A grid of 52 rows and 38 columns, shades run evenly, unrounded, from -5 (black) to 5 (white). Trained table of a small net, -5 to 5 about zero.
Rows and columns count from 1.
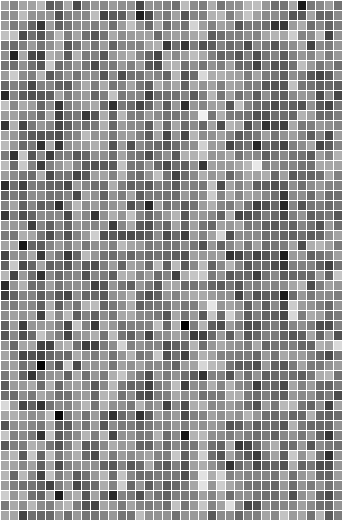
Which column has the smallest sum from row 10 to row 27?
32
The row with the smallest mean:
26
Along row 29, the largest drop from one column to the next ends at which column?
35
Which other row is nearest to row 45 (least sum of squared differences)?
22
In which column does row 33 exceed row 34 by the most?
23
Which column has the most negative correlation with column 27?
34
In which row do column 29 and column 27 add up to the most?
17
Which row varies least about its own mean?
43
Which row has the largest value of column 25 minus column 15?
24
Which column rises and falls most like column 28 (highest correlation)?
29
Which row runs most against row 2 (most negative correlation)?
52
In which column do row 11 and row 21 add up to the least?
7
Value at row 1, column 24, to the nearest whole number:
2
